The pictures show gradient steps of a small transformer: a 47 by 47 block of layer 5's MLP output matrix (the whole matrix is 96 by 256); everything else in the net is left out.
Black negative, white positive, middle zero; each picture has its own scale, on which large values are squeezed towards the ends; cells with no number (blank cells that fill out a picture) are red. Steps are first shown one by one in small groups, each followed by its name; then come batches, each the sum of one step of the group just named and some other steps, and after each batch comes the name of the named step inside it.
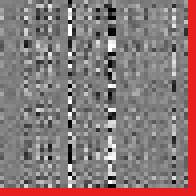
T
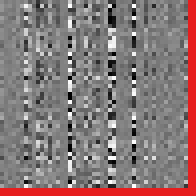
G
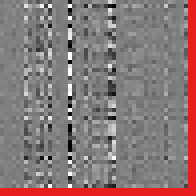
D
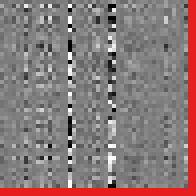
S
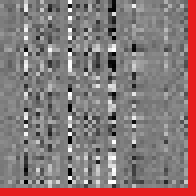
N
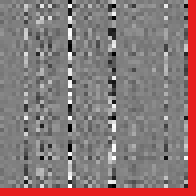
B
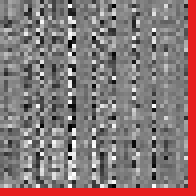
B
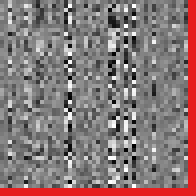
G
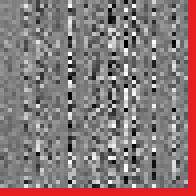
G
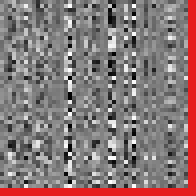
G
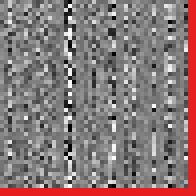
B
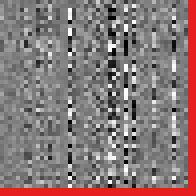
T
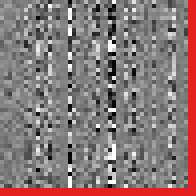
T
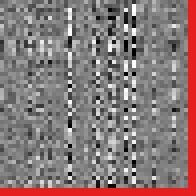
T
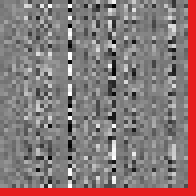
D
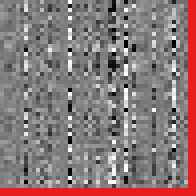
N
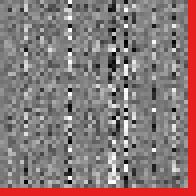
N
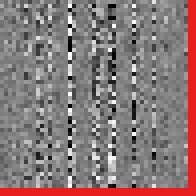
S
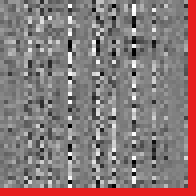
B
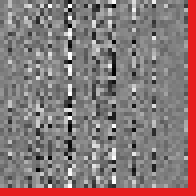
D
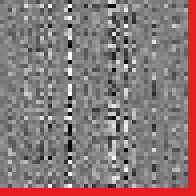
D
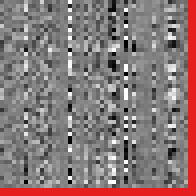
N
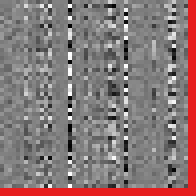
D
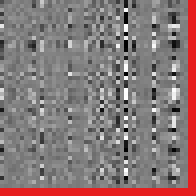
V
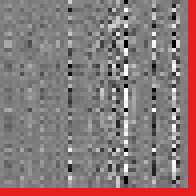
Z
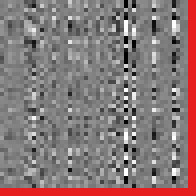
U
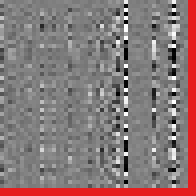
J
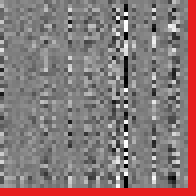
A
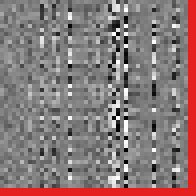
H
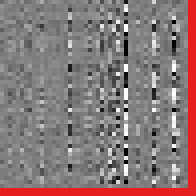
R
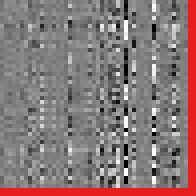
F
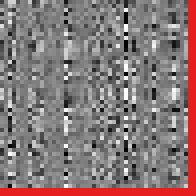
V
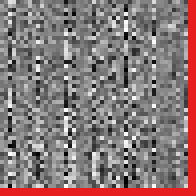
A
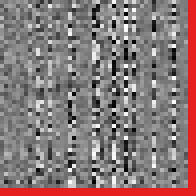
J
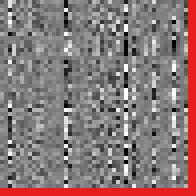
R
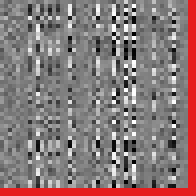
J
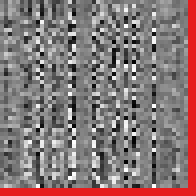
H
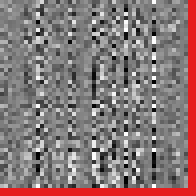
A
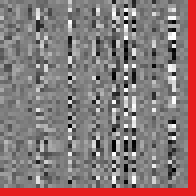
J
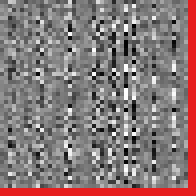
R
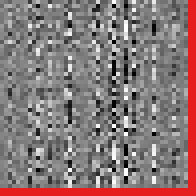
F
